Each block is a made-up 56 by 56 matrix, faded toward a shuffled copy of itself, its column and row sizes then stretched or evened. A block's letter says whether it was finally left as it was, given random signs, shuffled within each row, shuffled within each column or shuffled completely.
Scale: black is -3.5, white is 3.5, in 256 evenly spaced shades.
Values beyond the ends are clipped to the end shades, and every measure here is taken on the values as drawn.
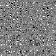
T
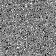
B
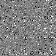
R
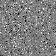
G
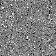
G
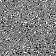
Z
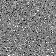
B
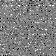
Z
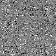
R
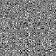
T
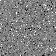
B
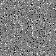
G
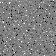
B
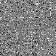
R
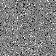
G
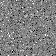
B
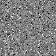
G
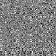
T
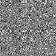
T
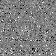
Z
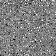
Z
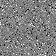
B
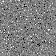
B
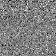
Z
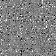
R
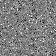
B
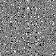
T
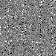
G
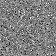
B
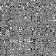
T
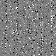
G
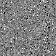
G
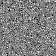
B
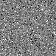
B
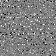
Z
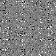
R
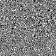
R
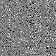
G
